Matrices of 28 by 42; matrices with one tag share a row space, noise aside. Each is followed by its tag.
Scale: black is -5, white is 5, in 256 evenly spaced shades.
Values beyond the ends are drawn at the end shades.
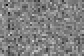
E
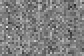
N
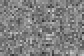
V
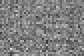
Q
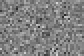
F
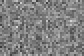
Q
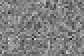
E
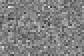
E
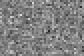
V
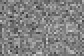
Q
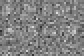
N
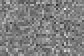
F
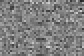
V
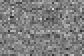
V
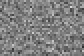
V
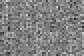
N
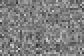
Q
